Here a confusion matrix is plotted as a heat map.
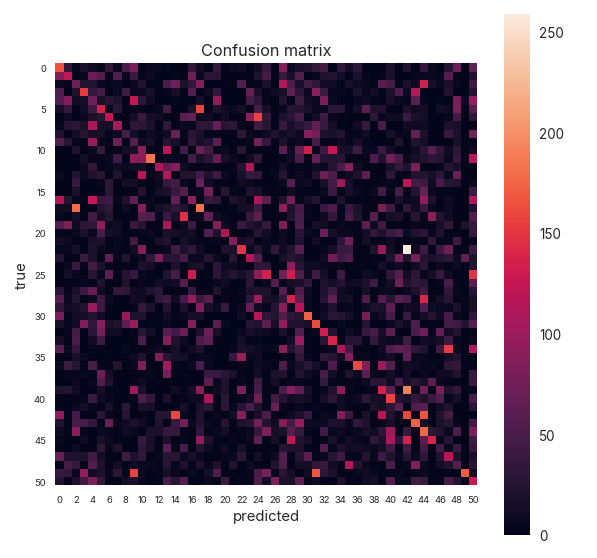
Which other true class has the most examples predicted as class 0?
16
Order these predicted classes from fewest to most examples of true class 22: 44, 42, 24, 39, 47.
24, 44, 47, 39, 42
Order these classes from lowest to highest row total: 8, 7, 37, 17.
37, 8, 7, 17
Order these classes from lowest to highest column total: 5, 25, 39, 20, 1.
20, 1, 25, 39, 5
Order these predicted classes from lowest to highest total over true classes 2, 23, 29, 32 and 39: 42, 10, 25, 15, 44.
25, 10, 15, 42, 44
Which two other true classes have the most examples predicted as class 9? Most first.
49, 4
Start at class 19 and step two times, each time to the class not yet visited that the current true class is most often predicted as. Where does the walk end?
10
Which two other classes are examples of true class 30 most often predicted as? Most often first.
24, 8
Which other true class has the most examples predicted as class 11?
18
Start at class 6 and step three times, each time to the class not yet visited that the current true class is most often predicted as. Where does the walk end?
44
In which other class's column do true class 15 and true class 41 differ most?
26
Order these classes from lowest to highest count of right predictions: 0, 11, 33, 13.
13, 33, 0, 11
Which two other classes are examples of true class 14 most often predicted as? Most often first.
42, 34
